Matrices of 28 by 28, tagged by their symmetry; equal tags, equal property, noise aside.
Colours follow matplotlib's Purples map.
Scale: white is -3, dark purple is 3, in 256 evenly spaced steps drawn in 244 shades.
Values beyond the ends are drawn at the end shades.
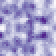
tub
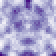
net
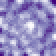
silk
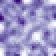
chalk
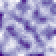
silk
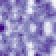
tub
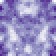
net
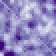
silk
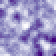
chalk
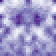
net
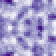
tub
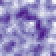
silk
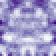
net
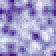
chalk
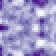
tub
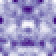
net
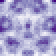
net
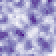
chalk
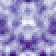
net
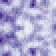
tub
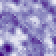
silk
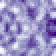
tub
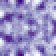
tub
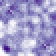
silk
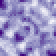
silk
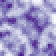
silk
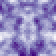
net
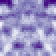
net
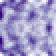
tub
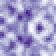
tub
